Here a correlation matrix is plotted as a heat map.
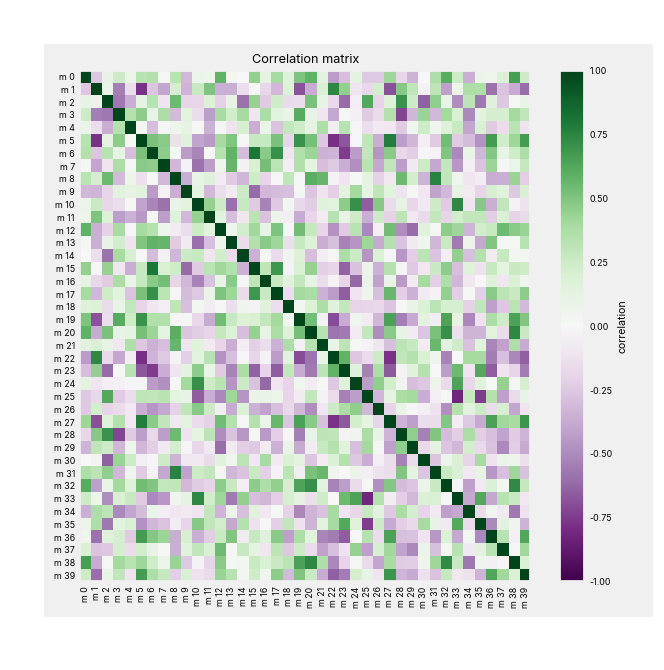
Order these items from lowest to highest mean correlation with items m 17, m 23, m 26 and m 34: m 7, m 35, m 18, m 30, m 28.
m 7, m 18, m 30, m 28, m 35
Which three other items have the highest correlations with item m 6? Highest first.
m 15, m 17, m 13
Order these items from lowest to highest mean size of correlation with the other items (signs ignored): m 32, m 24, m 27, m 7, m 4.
m 4, m 24, m 7, m 32, m 27
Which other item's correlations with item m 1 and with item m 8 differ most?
m 20
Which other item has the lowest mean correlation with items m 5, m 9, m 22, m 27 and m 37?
m 1
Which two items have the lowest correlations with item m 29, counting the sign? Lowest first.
m 12, m 37
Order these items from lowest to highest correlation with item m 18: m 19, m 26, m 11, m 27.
m 27, m 26, m 11, m 19
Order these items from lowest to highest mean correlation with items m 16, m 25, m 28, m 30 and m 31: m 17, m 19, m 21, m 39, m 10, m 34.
m 10, m 39, m 19, m 17, m 34, m 21
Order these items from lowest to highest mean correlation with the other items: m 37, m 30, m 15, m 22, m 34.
m 22, m 34, m 30, m 37, m 15
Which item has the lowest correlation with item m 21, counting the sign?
m 36
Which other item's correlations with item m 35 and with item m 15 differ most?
m 23
